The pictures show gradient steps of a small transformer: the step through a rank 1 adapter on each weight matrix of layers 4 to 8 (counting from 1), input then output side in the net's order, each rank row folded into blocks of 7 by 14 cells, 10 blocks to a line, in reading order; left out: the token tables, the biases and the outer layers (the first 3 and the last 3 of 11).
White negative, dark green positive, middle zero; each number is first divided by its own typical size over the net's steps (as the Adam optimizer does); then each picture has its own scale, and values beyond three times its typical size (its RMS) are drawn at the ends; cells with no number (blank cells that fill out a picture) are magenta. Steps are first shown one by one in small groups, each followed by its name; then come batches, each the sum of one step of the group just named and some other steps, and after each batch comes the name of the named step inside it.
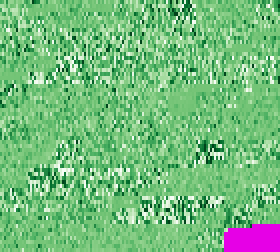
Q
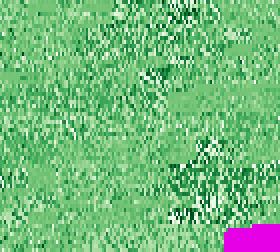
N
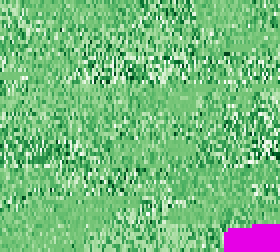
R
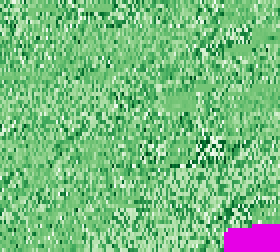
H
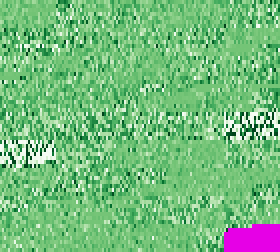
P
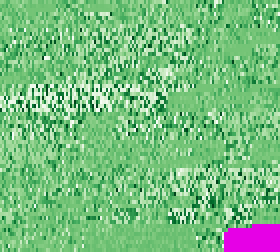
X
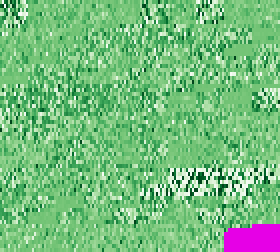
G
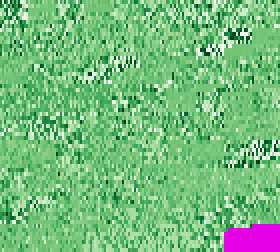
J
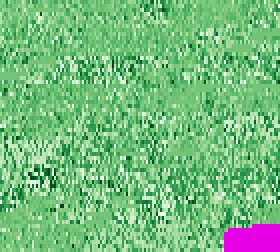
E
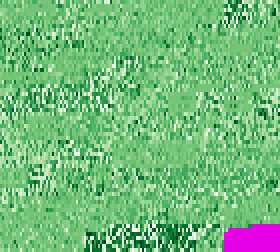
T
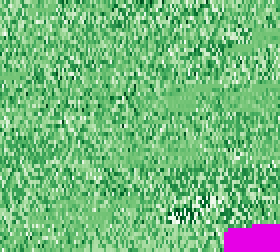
N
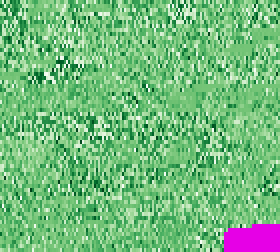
G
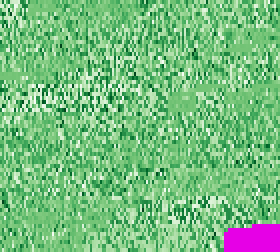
R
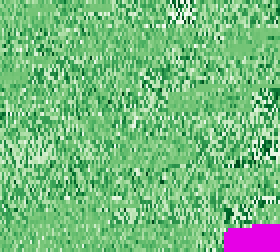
P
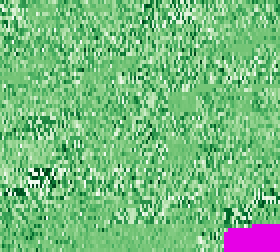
Q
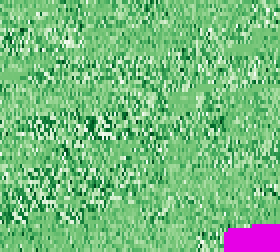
E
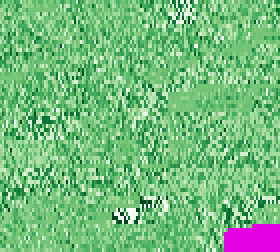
E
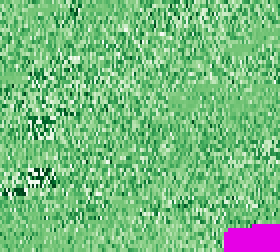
Q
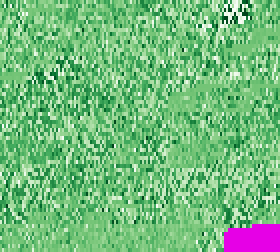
G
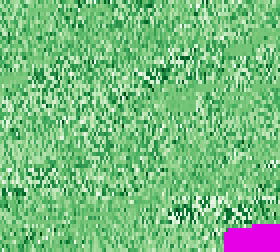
N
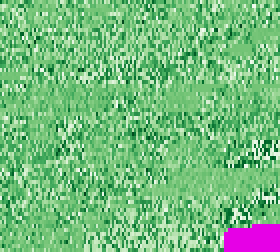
J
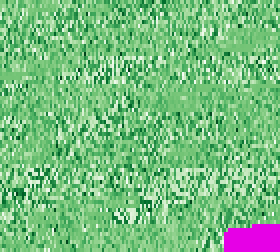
R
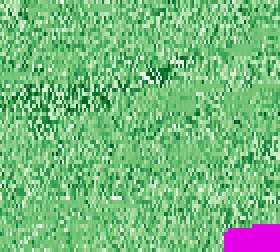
T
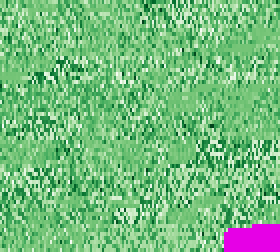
G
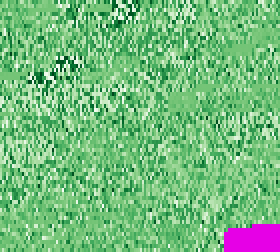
H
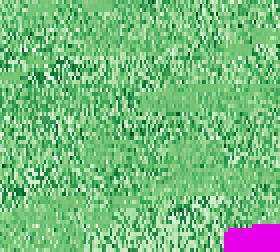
P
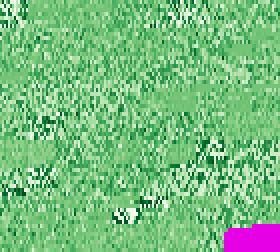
H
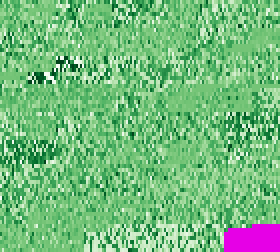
J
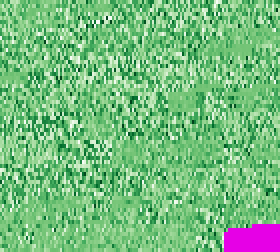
X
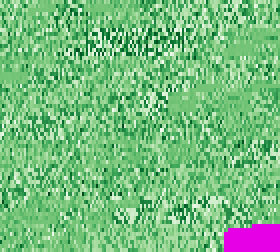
H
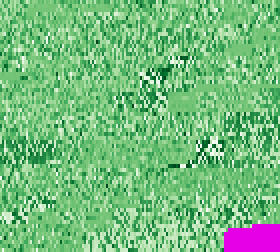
N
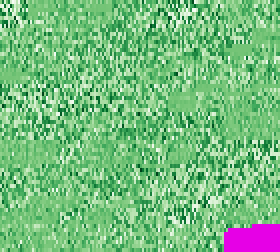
H
